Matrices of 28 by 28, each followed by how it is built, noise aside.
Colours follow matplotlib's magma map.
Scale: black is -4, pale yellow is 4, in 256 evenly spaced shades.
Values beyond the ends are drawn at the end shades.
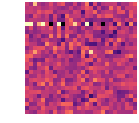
uneven rows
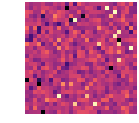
sparse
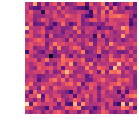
repeating columns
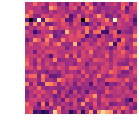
uneven rows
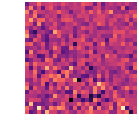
lower triangular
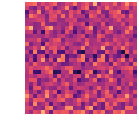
repeating columns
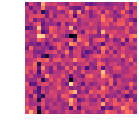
uneven columns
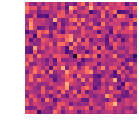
noise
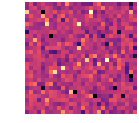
sparse
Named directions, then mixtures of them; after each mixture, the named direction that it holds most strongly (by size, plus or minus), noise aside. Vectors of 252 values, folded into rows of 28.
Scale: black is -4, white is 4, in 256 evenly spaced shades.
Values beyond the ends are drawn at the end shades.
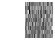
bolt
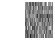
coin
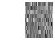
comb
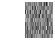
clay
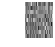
comb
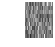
coin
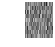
clay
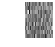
bolt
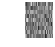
comb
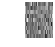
comb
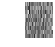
bolt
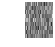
clay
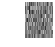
bolt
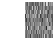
clay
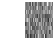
coin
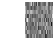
comb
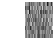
bolt
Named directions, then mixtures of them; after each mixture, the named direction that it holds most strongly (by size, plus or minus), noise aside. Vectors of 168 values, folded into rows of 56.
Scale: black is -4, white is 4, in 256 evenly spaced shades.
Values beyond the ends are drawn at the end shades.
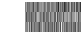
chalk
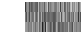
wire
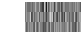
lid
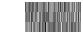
wire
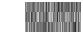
lid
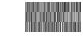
chalk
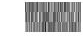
wire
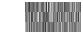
lid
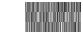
chalk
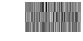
lid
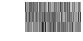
wire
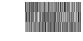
wire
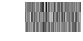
lid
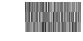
lid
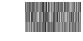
lid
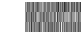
chalk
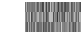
lid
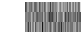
chalk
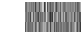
lid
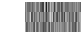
lid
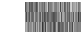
wire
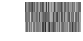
lid
